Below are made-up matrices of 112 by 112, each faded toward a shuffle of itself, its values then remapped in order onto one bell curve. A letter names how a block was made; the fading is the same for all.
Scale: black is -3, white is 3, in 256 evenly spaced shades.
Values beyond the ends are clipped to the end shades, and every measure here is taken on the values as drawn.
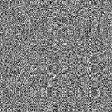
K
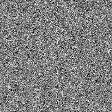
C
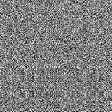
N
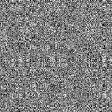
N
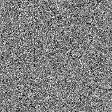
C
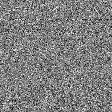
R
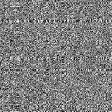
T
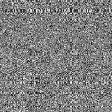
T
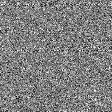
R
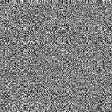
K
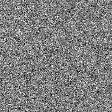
C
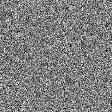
C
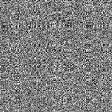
N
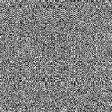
K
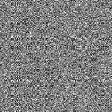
N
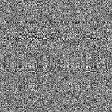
T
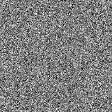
C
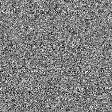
R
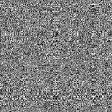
T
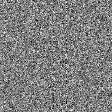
C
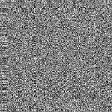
K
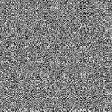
T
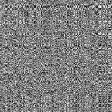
K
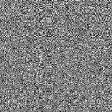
T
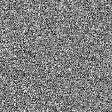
C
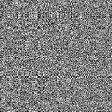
N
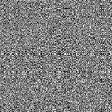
K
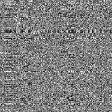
T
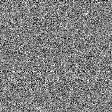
R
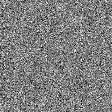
C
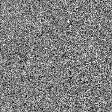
C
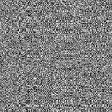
K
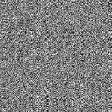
N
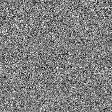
R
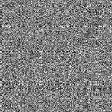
T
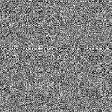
T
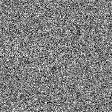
R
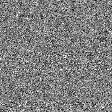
R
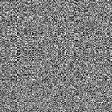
K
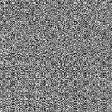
K
